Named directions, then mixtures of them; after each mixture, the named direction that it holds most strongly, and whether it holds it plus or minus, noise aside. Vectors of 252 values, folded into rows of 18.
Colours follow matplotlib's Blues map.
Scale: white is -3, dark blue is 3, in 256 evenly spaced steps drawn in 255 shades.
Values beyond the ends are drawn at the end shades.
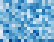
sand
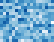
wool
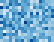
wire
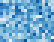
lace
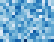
sand, plus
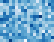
lace, minus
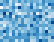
wire, minus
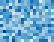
wire, minus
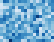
lace, minus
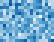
lace, plus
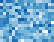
wool, plus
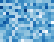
wool, plus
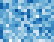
sand, minus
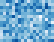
wool, plus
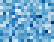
wool, minus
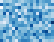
wool, minus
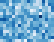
lace, minus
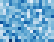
sand, plus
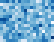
lace, minus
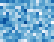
wool, plus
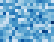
wool, minus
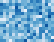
lace, plus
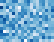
wire, plus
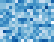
wool, plus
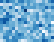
wool, plus
